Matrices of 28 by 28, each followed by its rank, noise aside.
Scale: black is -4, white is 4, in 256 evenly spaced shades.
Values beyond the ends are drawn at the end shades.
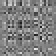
three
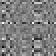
two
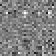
four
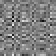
two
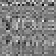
three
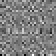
three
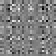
two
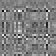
two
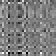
two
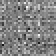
four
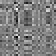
two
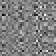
three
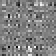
four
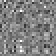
four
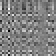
two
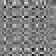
two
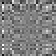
two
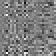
four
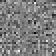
six
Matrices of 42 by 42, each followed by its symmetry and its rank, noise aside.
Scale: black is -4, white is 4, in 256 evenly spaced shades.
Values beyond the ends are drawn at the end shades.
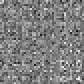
symmetric, rank seven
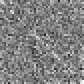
symmetric, rank eight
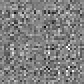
antisymmetric, rank six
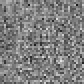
no symmetry, rank seven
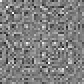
symmetric, rank six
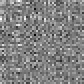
symmetric, rank six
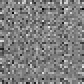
no symmetry, rank six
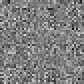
no symmetry, rank eight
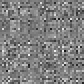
no symmetry, rank six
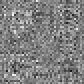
no symmetry, rank eight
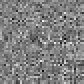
no symmetry, rank eight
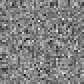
no symmetry, rank eight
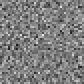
no symmetry, rank eight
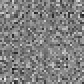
symmetric, rank seven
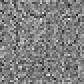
no symmetry, rank eight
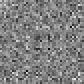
symmetric, rank seven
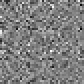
no symmetry, rank six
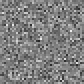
no symmetry, rank eight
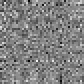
no symmetry, rank seven
